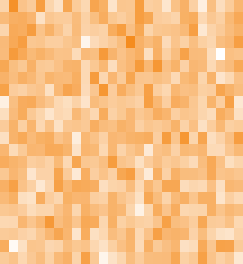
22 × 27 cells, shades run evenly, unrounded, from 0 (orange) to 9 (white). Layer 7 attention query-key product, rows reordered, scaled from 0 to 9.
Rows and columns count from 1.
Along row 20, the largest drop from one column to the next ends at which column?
10
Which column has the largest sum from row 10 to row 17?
16
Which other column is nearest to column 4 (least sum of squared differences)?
22
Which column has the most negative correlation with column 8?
3
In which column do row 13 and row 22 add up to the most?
12
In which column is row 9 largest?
1
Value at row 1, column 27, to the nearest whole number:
3
